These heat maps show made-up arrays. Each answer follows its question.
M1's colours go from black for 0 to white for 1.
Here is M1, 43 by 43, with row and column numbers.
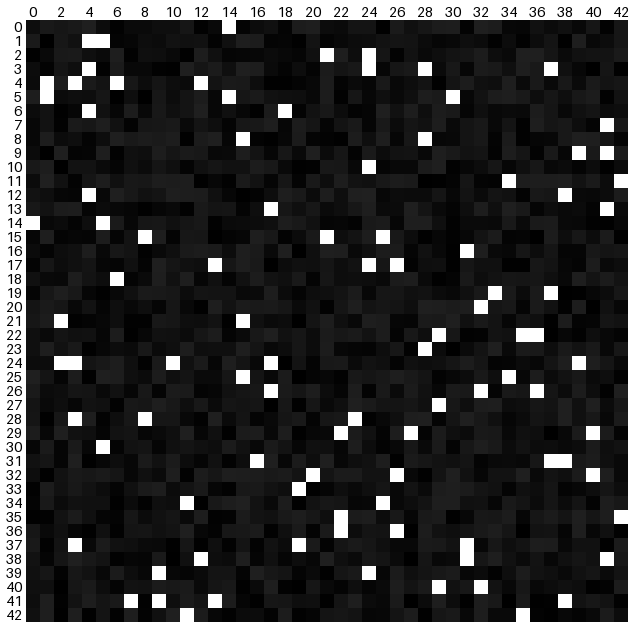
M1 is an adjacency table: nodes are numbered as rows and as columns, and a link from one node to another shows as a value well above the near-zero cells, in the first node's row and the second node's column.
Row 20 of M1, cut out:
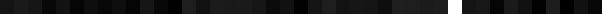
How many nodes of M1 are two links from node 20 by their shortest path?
2
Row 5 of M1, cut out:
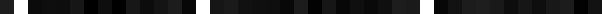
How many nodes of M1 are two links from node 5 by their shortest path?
2
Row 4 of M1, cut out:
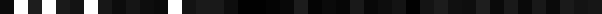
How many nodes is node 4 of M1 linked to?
4
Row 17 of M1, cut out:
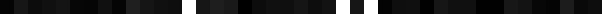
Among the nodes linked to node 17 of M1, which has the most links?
node 24
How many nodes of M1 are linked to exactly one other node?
10
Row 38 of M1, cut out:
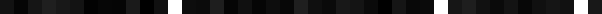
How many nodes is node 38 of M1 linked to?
3
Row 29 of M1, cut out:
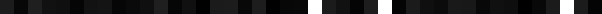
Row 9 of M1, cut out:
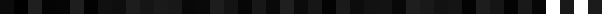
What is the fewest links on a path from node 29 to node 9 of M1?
7
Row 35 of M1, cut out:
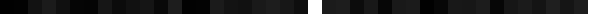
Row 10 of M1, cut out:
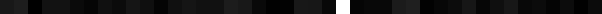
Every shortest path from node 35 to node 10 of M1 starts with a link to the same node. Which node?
node 22
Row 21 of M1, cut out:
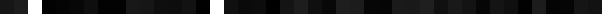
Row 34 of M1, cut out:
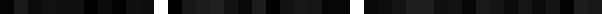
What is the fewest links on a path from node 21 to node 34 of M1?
3
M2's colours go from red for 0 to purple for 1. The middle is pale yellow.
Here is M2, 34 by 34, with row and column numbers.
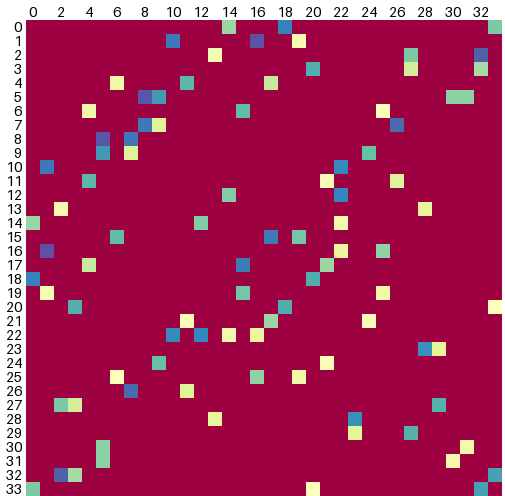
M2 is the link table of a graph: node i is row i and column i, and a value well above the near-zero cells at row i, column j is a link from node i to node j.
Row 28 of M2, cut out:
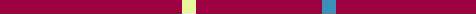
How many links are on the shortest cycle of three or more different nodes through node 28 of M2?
6
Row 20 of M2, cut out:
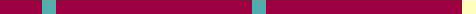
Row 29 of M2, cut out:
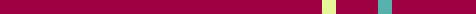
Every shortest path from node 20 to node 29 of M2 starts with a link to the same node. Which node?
node 3
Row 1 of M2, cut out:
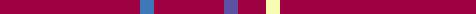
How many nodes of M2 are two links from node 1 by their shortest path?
3
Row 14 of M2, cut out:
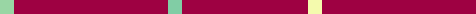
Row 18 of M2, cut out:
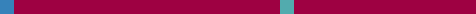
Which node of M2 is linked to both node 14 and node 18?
node 0
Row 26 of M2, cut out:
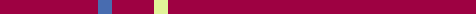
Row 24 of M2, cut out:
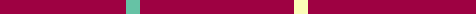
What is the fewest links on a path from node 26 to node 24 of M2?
3
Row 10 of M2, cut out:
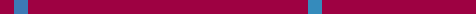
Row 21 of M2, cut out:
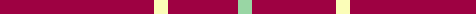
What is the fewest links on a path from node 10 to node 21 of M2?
5
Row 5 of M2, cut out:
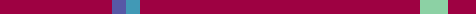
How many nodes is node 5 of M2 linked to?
4
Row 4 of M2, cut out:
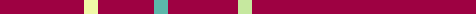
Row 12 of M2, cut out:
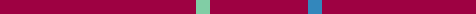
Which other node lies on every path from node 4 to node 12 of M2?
node 22
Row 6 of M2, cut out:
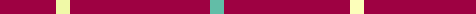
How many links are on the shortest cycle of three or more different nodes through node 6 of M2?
4
